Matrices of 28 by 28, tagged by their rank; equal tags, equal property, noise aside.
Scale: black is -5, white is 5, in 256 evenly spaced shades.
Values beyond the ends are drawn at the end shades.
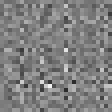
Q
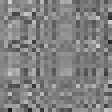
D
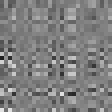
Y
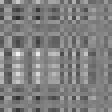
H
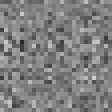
Q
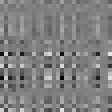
H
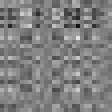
Y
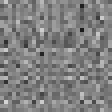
Q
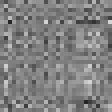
D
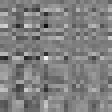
Y
